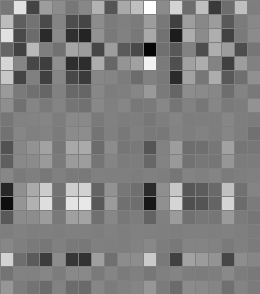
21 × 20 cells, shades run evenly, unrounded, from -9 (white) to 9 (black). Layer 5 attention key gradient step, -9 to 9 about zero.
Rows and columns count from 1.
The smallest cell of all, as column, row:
12, 1
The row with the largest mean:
4
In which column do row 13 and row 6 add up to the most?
14
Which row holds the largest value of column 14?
3
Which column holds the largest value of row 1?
17
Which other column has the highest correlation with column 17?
15
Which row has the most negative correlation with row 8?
10
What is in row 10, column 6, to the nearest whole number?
-1
